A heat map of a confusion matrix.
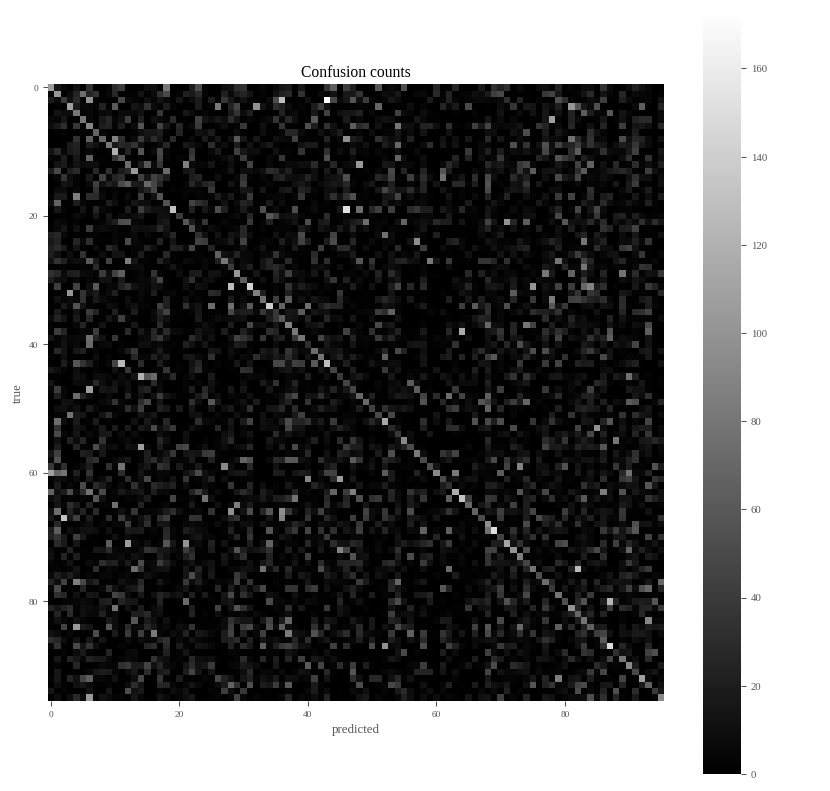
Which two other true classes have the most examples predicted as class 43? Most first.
2, 11
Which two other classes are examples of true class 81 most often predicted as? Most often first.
10, 29
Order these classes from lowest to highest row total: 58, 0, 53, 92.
53, 92, 0, 58
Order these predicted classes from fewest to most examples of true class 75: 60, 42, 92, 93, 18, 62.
60, 18, 92, 93, 42, 62
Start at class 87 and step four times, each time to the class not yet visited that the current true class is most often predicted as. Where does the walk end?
78
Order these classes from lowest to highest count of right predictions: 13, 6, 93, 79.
93, 79, 6, 13
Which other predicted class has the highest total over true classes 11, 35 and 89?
6
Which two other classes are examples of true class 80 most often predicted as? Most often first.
87, 21
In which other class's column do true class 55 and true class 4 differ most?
88
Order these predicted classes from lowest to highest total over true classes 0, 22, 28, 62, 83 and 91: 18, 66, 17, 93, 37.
66, 17, 37, 18, 93
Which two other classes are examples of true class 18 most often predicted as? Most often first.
1, 22
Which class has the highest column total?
68
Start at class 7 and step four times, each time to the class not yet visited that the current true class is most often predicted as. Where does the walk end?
45
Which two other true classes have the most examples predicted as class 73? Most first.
59, 84
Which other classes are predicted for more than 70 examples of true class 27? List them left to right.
12, 59, 79
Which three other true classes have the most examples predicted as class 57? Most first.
24, 47, 19
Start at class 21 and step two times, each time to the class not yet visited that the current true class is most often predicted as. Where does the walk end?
12
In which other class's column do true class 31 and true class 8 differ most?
28
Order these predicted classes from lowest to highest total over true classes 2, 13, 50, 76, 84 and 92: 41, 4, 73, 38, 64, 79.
64, 38, 41, 73, 4, 79
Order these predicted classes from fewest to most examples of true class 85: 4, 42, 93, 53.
4, 93, 42, 53
